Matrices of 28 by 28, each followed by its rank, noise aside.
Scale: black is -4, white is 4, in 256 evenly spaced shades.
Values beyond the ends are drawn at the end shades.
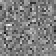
eight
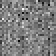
six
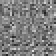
five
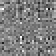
four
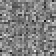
five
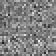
eight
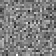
eight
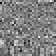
eight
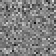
eight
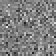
eight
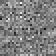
six
